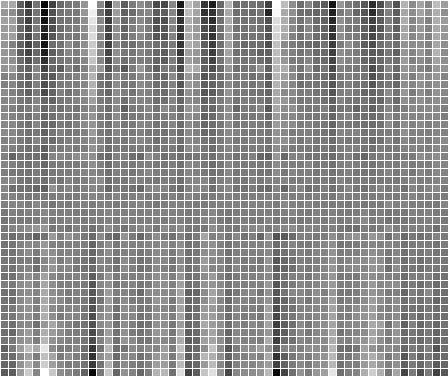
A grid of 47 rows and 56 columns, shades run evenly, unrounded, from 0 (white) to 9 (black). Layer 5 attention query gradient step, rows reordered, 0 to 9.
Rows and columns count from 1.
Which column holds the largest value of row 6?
6
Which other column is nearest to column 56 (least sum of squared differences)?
1
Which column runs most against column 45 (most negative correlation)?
37
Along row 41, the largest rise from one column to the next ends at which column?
35
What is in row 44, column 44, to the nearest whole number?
5
